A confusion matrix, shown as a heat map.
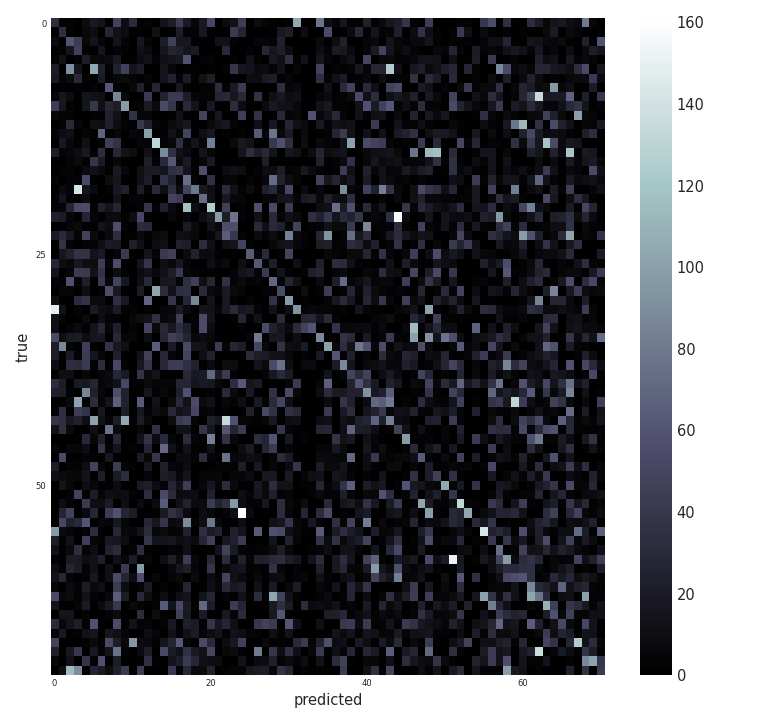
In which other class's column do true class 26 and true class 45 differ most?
20
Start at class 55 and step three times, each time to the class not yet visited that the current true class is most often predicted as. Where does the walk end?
48
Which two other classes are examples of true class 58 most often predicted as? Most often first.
51, 41
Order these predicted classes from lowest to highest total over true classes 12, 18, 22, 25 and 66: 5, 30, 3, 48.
5, 48, 30, 3
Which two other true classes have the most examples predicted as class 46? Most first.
33, 34
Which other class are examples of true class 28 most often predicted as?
37
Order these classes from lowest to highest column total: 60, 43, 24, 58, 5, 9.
9, 5, 24, 43, 60, 58
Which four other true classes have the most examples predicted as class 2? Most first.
70, 5, 28, 53
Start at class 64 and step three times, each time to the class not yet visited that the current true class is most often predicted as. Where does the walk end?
63
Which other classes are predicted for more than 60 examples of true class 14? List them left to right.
46, 48, 49, 66
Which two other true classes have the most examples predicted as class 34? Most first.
0, 55
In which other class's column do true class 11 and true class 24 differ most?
60
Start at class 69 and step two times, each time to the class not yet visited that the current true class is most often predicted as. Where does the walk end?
62
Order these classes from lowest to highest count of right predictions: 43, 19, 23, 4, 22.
4, 23, 22, 19, 43
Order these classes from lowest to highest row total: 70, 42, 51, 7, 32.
32, 51, 7, 42, 70
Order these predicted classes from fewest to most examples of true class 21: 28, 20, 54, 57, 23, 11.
54, 20, 28, 11, 23, 57
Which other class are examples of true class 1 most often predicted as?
35
